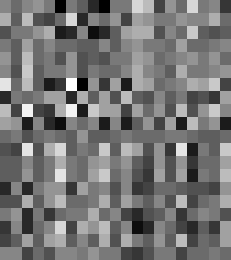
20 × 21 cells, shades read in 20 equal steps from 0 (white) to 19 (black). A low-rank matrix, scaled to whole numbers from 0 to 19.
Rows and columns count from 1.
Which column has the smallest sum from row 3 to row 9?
3
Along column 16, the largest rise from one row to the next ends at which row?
12
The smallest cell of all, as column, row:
7, 7
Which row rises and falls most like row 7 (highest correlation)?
2
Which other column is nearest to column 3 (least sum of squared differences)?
17
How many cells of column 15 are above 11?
4
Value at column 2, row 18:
9
